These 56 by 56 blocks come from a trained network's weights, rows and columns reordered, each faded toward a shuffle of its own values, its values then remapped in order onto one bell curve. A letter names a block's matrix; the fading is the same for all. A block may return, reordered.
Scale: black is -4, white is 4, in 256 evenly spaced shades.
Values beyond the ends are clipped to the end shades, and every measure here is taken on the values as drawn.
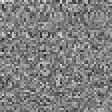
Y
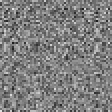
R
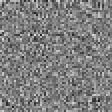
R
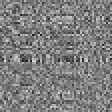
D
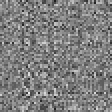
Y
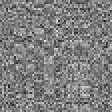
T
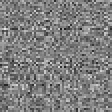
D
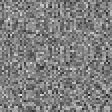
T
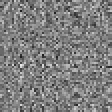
Y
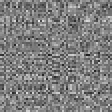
D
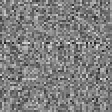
R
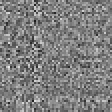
Y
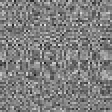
D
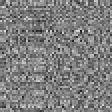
D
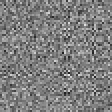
Y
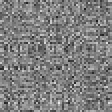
T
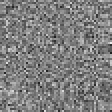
T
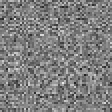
D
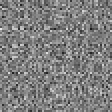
D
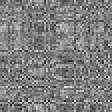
D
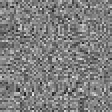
T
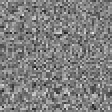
R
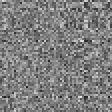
R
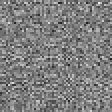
D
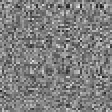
R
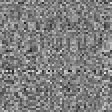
R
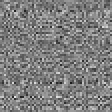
D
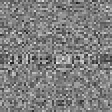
D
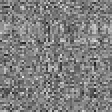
Y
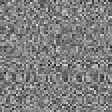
D
